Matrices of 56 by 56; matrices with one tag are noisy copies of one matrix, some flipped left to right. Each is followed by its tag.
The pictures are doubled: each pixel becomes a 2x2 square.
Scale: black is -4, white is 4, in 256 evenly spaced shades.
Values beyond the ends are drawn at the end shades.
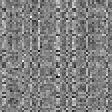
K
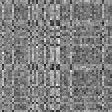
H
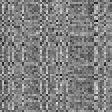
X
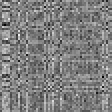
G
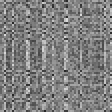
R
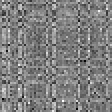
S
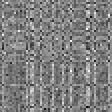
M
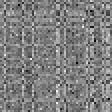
S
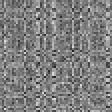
K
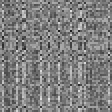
M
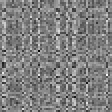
K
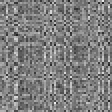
X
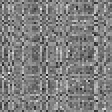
X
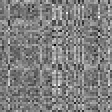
H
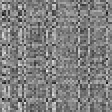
S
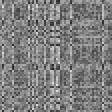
H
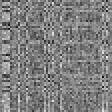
G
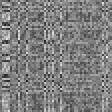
G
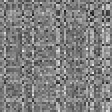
S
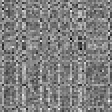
M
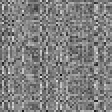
X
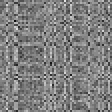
X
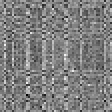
R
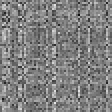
S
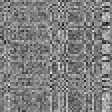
G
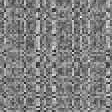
K
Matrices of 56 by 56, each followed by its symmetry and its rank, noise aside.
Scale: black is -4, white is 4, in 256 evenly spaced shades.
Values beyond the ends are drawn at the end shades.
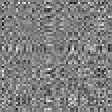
antisymmetric, rank four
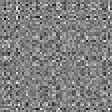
no symmetry, rank four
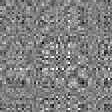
symmetric, rank four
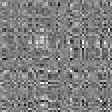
symmetric, rank four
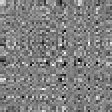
symmetric, rank four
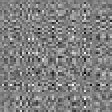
antisymmetric, rank four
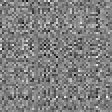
symmetric, rank four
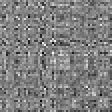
symmetric, rank four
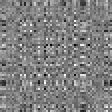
symmetric, rank three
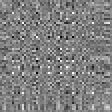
symmetric, rank three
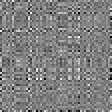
no symmetry, rank three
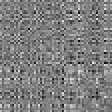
symmetric, rank three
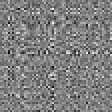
antisymmetric, rank four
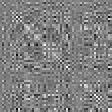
symmetric, rank four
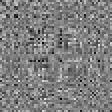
symmetric, rank five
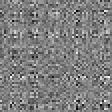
antisymmetric, rank four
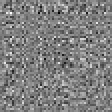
no symmetry, rank four
